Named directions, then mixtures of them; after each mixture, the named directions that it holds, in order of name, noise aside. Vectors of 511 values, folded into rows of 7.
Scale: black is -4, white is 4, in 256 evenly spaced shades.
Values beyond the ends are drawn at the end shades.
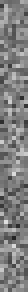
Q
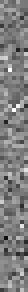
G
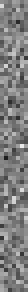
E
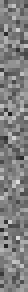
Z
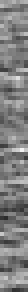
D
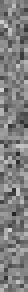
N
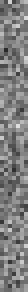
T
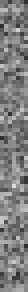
D, T, Z.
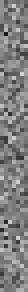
Z.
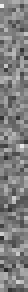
D, E.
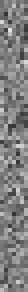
N.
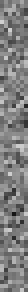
G, N, Q.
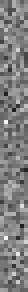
E, G, T.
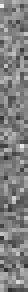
D, E.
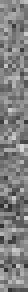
D, E, Q.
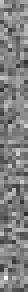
D, N.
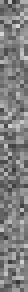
N, T.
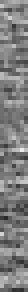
D.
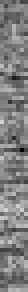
D, Q.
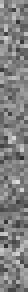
D, E, Z.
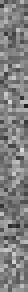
Q, Z.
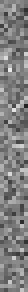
G, N.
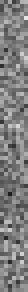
Q, T.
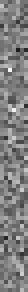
E, G, Z.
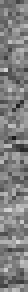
D, G, N.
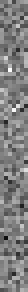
G, T.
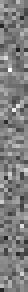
G.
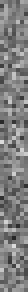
Q.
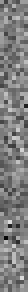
Q, T, Z.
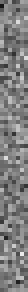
E, Q, T.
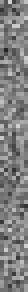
T.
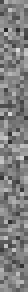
N, Z.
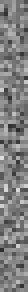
N, Q.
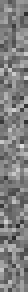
E, G, Q.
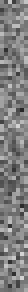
T.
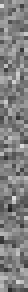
D, E.
